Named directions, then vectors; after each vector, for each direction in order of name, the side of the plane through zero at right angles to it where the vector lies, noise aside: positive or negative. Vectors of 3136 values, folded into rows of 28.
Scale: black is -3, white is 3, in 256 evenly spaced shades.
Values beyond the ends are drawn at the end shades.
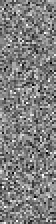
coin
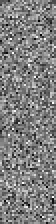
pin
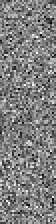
negative, positive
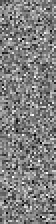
positive, positive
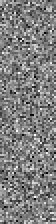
negative, negative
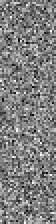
negative, negative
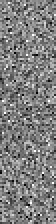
negative, positive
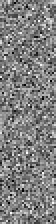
positive, negative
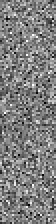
negative, positive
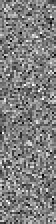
negative, positive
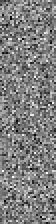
positive, positive
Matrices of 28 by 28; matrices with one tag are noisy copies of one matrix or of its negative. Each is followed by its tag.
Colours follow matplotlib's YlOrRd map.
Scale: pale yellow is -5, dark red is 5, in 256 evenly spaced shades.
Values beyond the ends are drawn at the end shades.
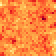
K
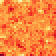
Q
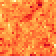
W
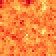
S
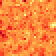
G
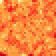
Q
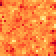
K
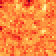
S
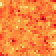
K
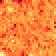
Q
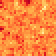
S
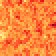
G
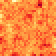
W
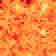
S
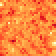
K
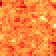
K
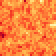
G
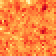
S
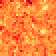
S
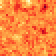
S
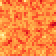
G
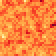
G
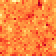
W
